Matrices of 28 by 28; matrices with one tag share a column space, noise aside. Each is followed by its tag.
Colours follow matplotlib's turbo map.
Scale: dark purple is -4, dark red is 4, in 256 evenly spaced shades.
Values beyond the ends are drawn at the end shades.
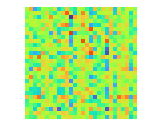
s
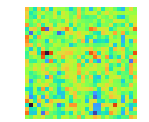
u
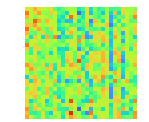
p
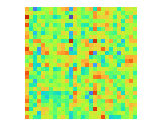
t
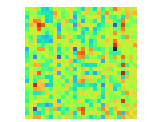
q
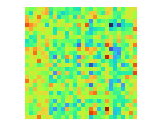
q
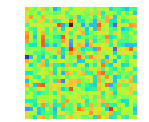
q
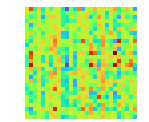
t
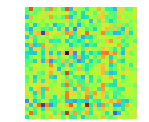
u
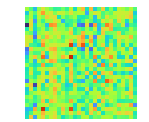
q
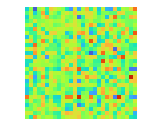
s
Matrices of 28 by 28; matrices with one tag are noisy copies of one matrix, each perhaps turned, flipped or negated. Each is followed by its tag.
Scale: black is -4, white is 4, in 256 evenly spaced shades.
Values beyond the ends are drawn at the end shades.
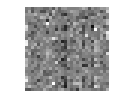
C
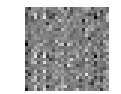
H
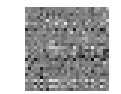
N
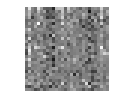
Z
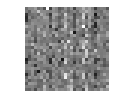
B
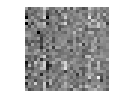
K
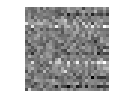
Z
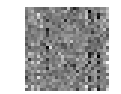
H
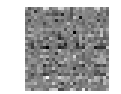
C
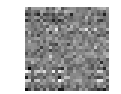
H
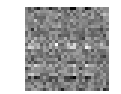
C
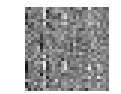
K
